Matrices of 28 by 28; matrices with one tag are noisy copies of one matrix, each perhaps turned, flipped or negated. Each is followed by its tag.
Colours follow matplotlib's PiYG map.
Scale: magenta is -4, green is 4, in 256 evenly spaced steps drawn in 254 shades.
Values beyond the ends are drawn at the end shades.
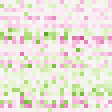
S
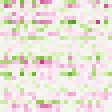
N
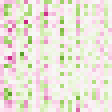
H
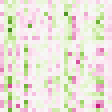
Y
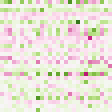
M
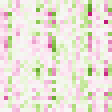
N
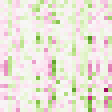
N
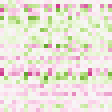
S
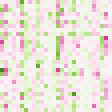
N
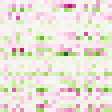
N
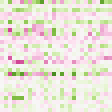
M
